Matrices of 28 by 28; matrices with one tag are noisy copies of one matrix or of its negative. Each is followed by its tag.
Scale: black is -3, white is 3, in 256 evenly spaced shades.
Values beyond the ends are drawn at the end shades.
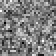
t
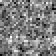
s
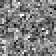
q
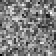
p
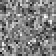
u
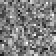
s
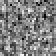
u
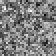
u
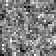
s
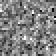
t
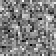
p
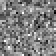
u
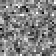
q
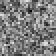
u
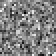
t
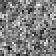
u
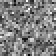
q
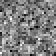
t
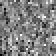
s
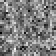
s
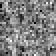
s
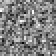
t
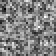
u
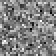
p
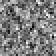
p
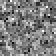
u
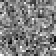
s
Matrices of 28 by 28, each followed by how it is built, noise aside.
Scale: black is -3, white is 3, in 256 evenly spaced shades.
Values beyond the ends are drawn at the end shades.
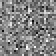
blocks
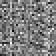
repeating rows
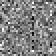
uneven columns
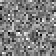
low rank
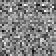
repeating columns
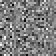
low rank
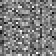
repeating rows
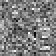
low rank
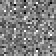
uneven columns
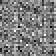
repeating rows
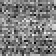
blocks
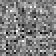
low rank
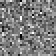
uneven columns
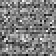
blocks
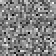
repeating columns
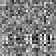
low rank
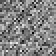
Hankel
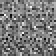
repeating columns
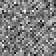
Hankel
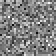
noise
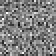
repeating columns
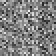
repeating rows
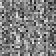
blocks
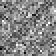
Hankel
